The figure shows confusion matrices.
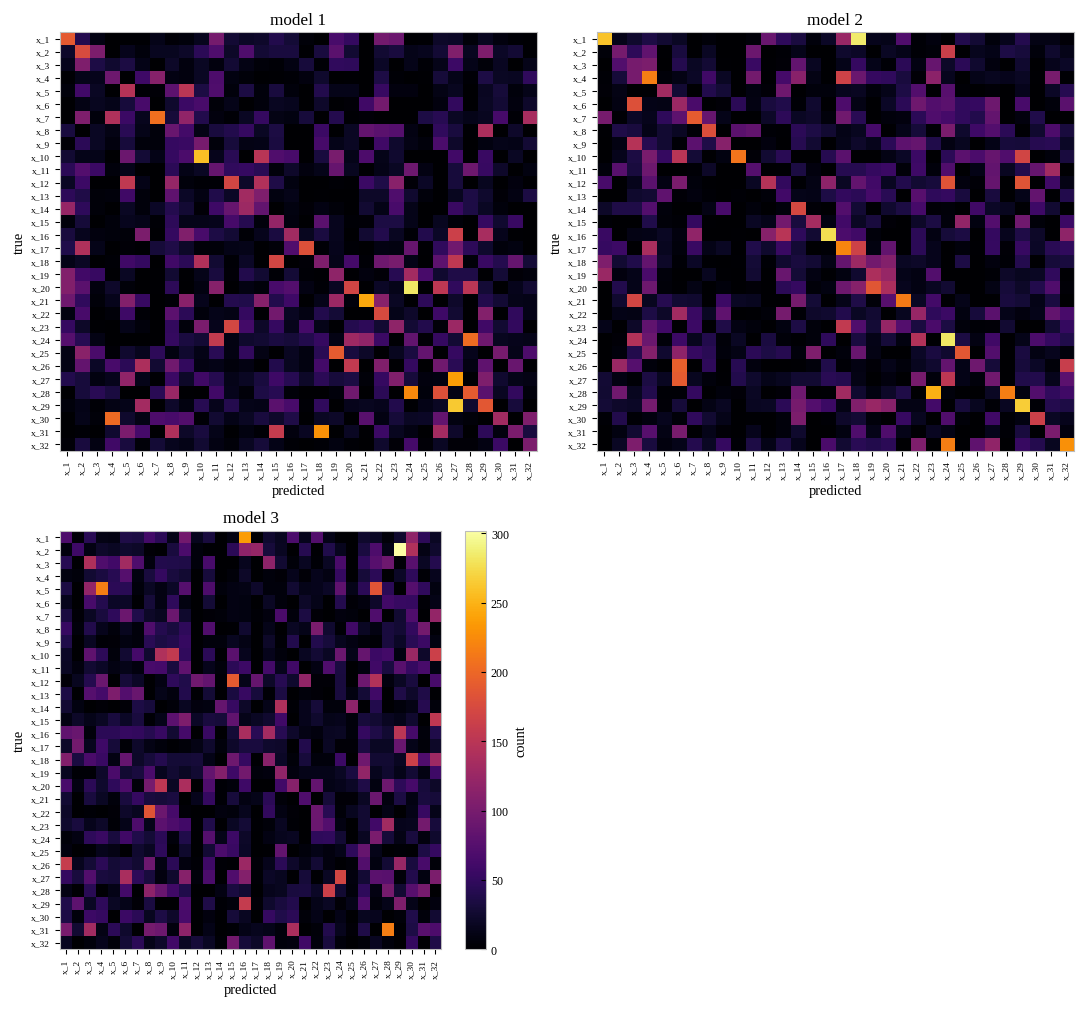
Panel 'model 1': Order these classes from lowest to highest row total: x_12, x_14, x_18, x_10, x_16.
x_14, x_12, x_16, x_10, x_18
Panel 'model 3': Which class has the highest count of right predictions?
x_10
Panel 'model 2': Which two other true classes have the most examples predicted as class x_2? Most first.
x_26, x_28
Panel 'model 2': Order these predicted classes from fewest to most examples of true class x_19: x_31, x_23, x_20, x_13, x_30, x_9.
x_9, x_30, x_31, x_23, x_13, x_20
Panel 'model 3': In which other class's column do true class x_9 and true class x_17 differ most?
x_2
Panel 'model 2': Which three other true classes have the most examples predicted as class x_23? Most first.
x_28, x_4, x_3
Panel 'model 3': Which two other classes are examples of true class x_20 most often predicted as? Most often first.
x_9, x_11
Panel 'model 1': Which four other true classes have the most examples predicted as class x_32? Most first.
x_7, x_30, x_25, x_4
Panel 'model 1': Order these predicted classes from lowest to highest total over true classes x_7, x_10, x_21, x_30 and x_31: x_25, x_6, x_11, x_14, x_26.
x_11, x_25, x_6, x_26, x_14
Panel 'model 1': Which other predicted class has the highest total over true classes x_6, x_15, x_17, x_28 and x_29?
x_27
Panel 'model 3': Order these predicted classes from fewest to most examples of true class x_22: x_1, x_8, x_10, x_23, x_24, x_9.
x_24, x_1, x_23, x_10, x_9, x_8
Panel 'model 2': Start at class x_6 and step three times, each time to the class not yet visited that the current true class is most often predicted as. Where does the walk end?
x_17
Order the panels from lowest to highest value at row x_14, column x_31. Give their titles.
model 1, model 2, model 3
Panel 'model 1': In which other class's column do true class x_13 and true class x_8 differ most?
x_29
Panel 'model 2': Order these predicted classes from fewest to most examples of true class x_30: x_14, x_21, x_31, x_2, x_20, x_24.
x_20, x_31, x_2, x_21, x_24, x_14
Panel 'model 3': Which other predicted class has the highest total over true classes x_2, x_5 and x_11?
x_29
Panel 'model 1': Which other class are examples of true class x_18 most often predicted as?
x_15
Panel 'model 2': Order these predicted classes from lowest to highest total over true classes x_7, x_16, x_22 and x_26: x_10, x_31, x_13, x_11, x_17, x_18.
x_11, x_10, x_31, x_18, x_17, x_13
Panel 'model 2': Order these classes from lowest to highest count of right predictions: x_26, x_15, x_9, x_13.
x_13, x_26, x_9, x_15
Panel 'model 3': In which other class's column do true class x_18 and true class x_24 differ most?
x_30
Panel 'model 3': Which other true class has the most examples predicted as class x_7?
x_13
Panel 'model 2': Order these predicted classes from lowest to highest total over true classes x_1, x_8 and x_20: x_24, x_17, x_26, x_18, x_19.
x_26, x_24, x_17, x_19, x_18
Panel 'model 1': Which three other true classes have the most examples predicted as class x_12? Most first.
x_23, x_14, x_15
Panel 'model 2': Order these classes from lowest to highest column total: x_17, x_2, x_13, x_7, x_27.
x_2, x_7, x_13, x_27, x_17
